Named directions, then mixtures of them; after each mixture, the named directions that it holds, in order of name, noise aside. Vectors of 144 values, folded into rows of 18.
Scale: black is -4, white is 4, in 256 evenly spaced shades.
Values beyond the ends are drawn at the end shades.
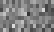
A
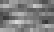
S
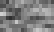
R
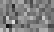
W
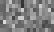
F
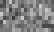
F, R.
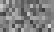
A, R.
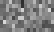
F.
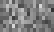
A, F, S.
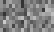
A, F.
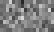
F.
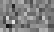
W.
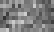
A, S, W.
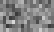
R, W.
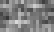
S.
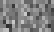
A, W.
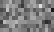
F, S.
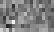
S, W.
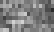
A, S, W.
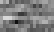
R, S.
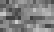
R.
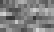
R.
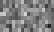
A, R, W.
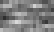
S.
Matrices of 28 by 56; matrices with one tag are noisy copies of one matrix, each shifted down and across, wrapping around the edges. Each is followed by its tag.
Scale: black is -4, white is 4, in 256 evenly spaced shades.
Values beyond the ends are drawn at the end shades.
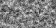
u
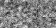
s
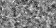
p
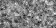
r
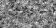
u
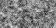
r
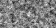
p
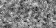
s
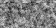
r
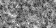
r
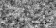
u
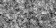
r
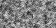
p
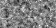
p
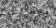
u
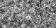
s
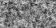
r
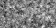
s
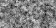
r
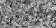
s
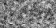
s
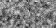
s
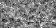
u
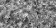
s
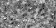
s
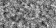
p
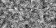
p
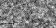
u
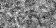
r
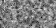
p
